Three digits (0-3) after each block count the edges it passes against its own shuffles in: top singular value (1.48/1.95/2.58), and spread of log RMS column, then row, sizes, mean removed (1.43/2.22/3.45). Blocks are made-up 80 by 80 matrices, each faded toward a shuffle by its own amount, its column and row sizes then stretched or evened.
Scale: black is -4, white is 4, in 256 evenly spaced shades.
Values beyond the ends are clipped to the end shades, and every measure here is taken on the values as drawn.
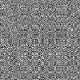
3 1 2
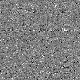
1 0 1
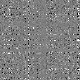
0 2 2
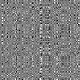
3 3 1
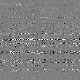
2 1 3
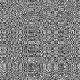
3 0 1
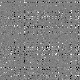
2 2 2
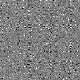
2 1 1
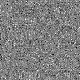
1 0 0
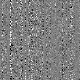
0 3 0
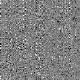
2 2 0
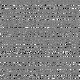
1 1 3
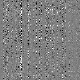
1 3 1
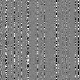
3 3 0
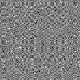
3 0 1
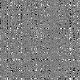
1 2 2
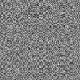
3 1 1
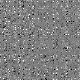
1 2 2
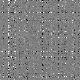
2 2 2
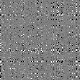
2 2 2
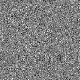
1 1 0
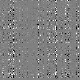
2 3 2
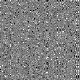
2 2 0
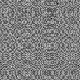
3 1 0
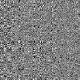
2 2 1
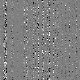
1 3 0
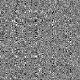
2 2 1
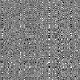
3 2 1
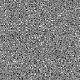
2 1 1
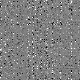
0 2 1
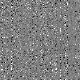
0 2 1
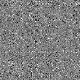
1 1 1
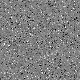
0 0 0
